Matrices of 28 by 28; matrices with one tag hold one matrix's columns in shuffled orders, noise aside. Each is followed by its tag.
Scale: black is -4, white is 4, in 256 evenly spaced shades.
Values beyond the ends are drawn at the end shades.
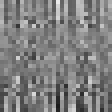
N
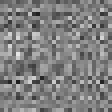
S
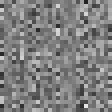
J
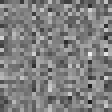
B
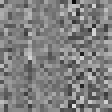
J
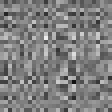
S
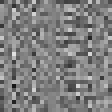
B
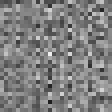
B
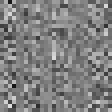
J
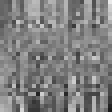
N
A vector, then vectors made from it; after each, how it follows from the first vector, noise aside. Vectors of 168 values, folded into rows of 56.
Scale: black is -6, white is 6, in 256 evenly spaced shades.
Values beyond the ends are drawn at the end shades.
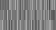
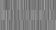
reversed, negated, shrunk.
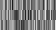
wrapped around, scaled up.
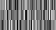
negated, scaled up.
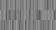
wrapped around, negated, shrunk.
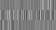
wrapped around, partly zeroed.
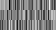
negated, scaled up.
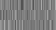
wrapped around, partly zeroed.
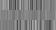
negated, partly zeroed.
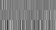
wrapped around, partly zeroed.
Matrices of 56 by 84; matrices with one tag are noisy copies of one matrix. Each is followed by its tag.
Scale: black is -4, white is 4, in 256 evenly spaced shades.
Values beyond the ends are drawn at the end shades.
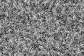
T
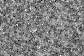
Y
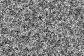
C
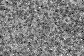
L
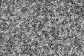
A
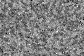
T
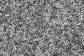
Y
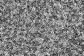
Y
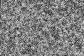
A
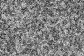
A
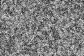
A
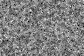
C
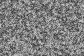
T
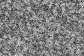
T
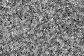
L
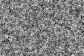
C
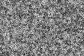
L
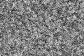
T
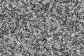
T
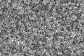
T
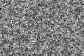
C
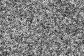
L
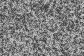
T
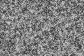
A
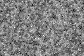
Y
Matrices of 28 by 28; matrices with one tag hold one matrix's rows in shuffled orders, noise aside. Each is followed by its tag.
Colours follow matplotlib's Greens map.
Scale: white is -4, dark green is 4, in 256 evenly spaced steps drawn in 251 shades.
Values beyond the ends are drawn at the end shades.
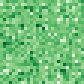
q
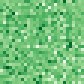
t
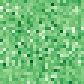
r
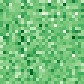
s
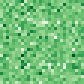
s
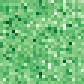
t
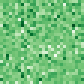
s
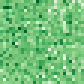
t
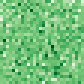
r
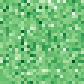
s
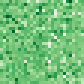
t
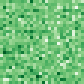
q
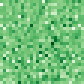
r
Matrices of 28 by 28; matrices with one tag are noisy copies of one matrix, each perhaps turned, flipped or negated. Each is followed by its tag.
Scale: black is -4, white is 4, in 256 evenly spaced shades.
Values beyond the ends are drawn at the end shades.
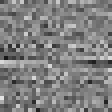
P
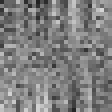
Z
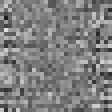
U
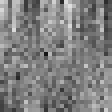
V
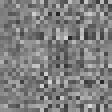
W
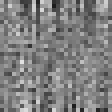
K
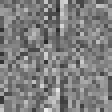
P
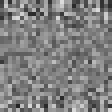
U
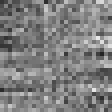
Z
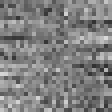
Z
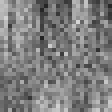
V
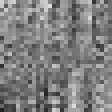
Z
